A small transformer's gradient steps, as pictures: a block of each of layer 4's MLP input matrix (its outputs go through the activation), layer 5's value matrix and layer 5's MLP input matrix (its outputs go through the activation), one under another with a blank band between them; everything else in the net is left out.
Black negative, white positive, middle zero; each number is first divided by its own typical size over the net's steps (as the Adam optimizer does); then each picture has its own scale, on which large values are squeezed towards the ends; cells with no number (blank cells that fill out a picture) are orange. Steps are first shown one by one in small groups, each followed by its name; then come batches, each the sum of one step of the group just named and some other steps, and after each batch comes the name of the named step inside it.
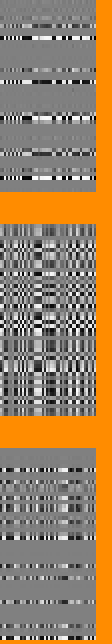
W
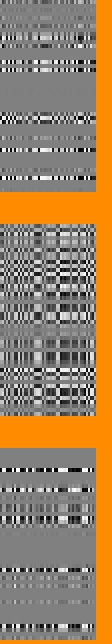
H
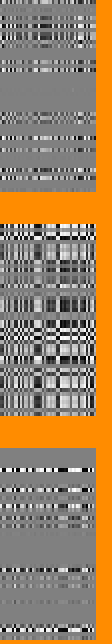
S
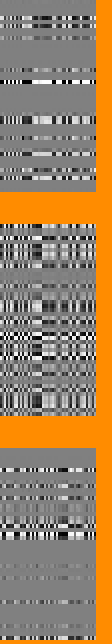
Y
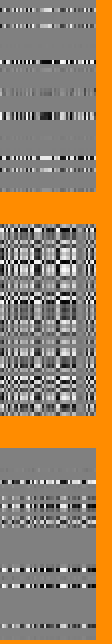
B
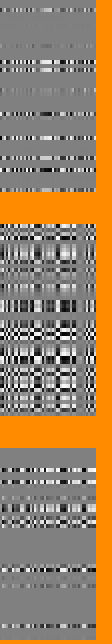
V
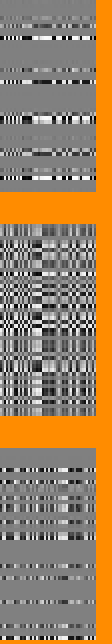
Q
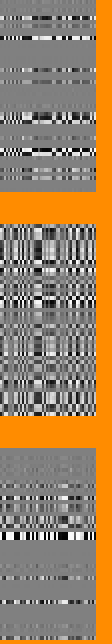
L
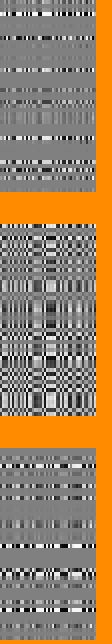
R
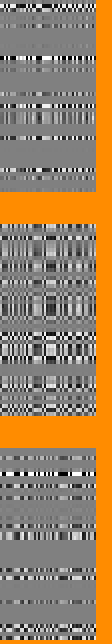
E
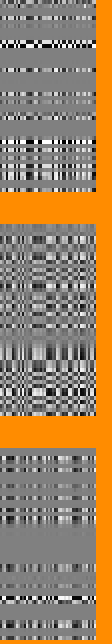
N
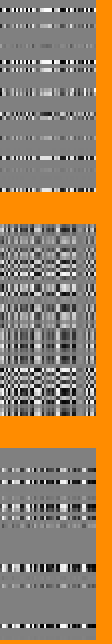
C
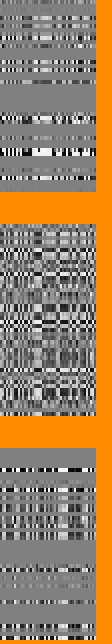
H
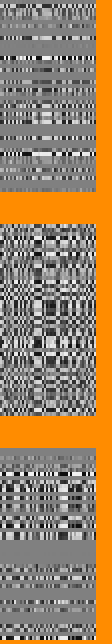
E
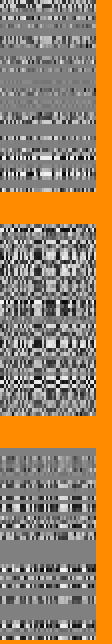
B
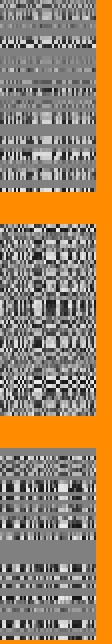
N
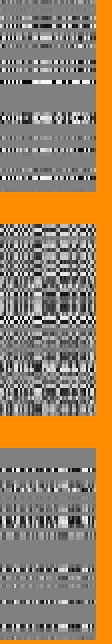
H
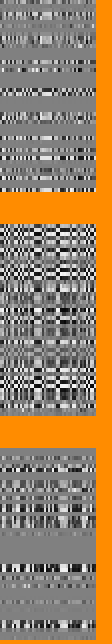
H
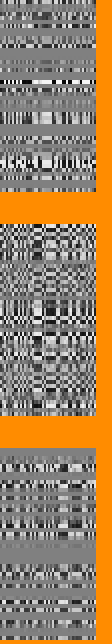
Y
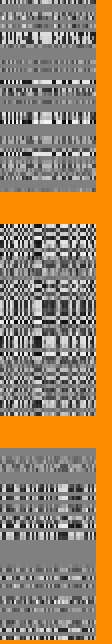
Y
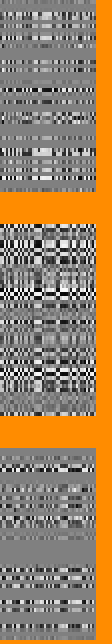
H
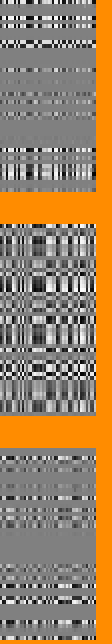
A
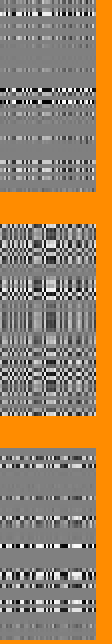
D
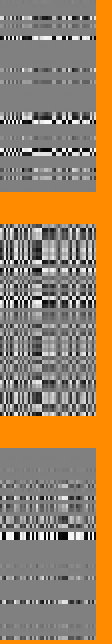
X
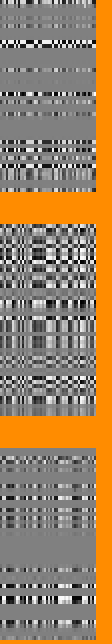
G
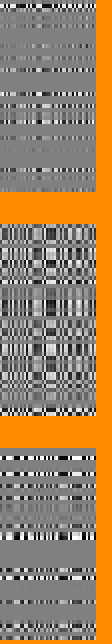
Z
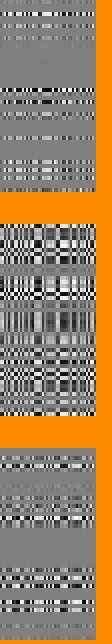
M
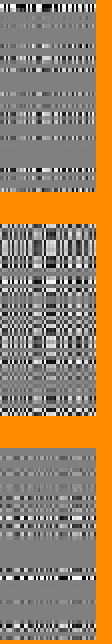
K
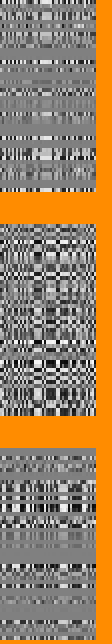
A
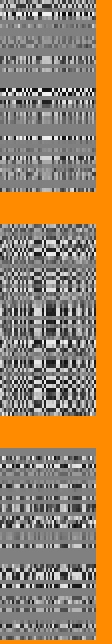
D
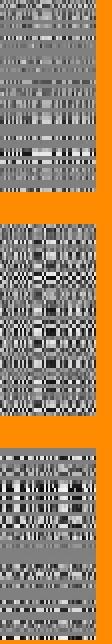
Z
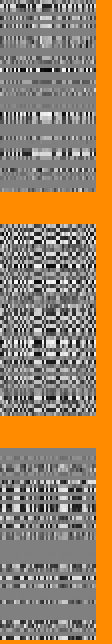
K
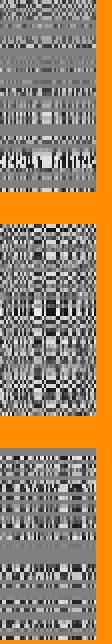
Z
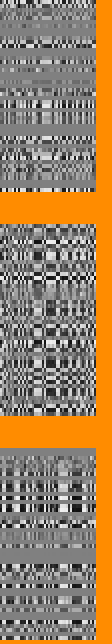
G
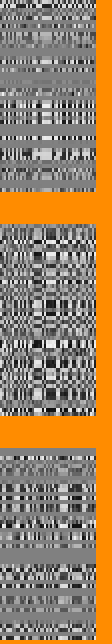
Z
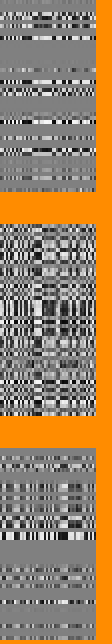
X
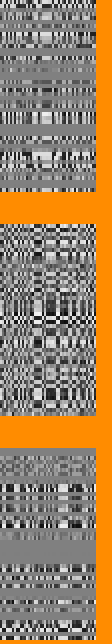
M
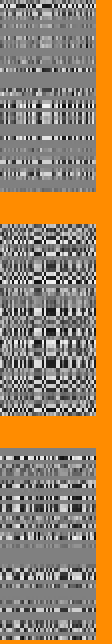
Z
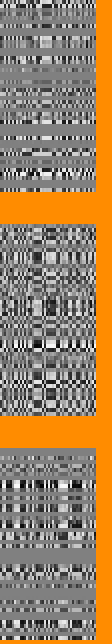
X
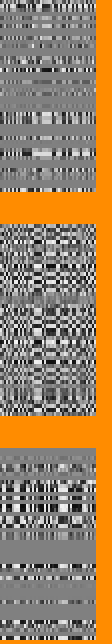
K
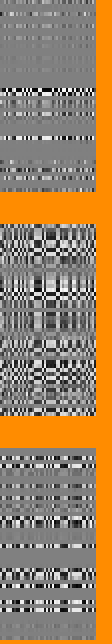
M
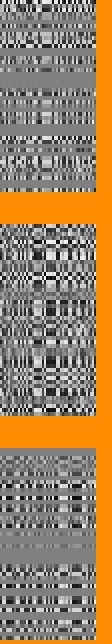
G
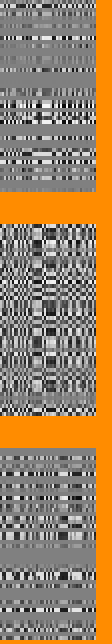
X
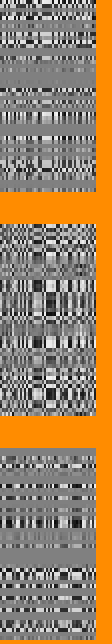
A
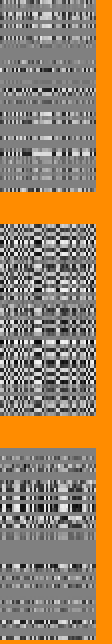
M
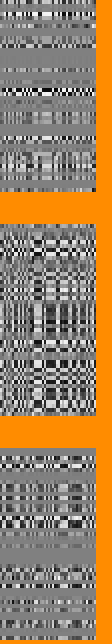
M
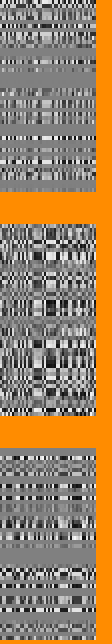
Z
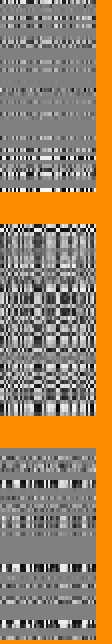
A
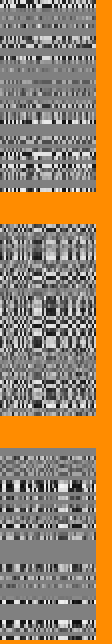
X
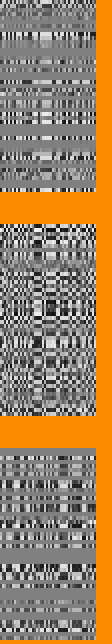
Z
